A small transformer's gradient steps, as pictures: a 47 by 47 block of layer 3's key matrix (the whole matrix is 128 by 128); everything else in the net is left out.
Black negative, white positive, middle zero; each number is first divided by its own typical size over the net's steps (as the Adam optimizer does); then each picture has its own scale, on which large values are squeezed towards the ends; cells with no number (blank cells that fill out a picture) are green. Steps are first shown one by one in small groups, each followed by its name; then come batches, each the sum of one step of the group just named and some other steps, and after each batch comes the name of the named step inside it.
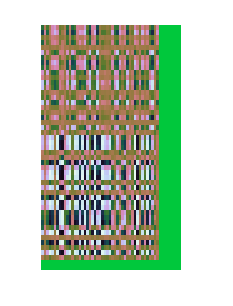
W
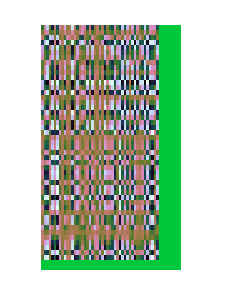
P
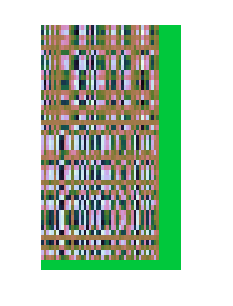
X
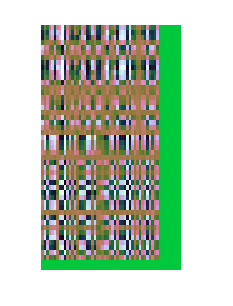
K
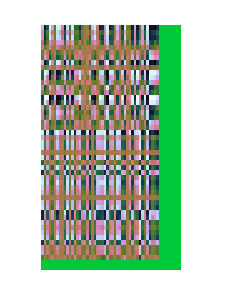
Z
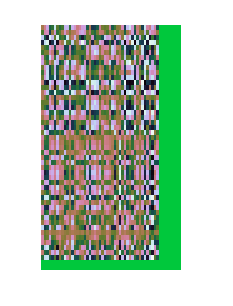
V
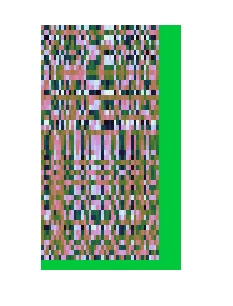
V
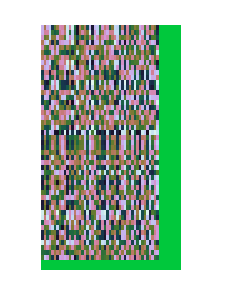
P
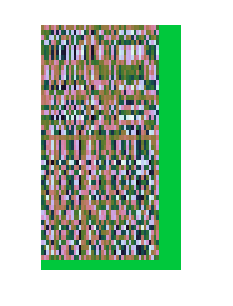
V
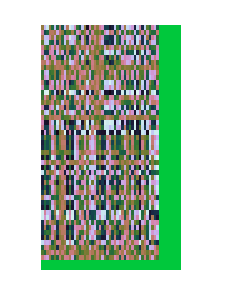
P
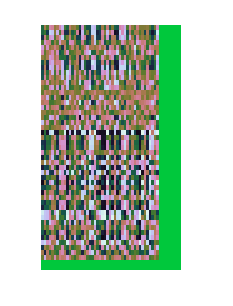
K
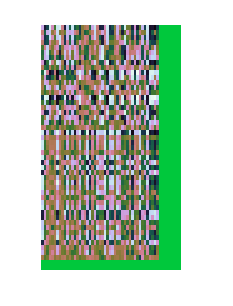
Z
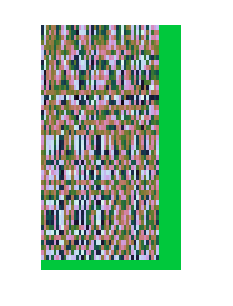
X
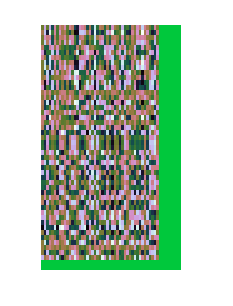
X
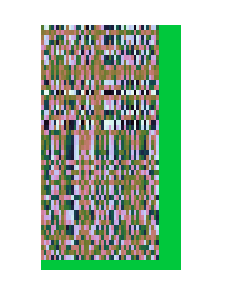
P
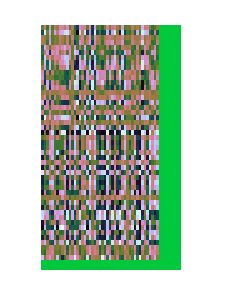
X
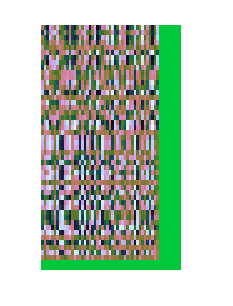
W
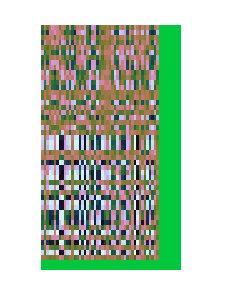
W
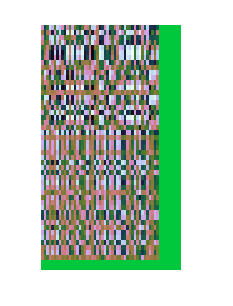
Z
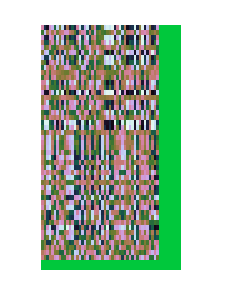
X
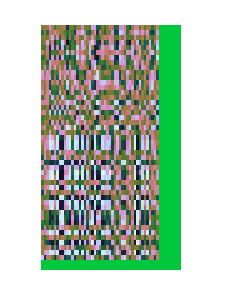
W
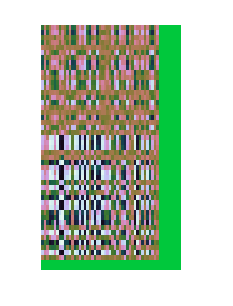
W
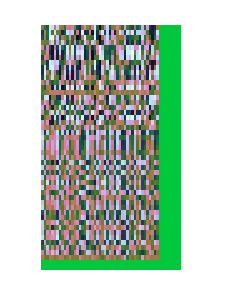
Z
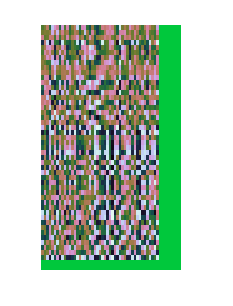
V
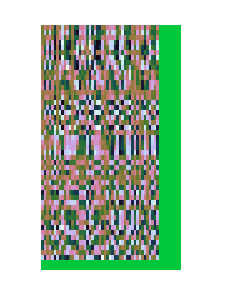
X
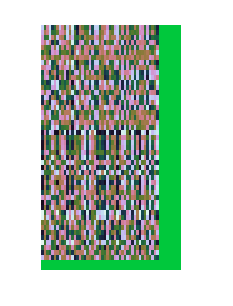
P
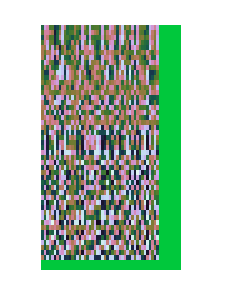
K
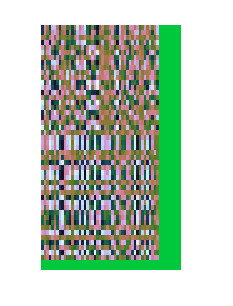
W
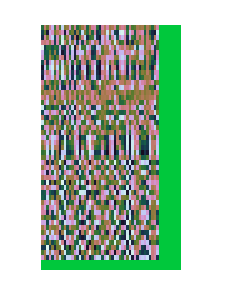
K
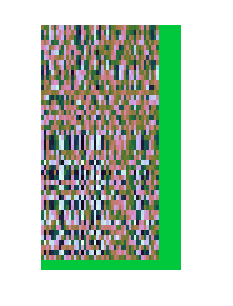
Z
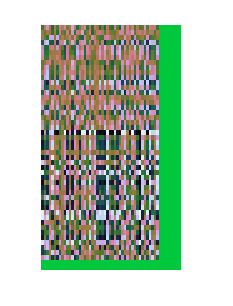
P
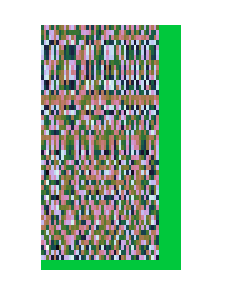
P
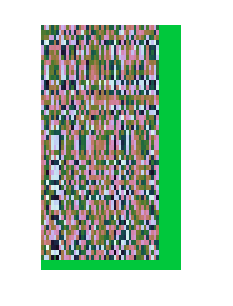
P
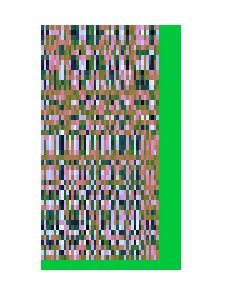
X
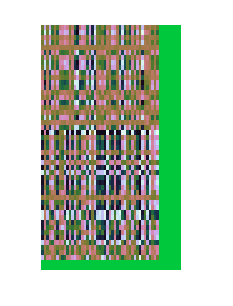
X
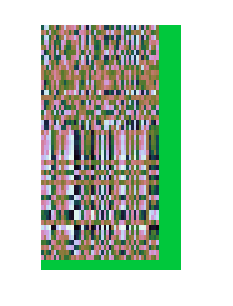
X
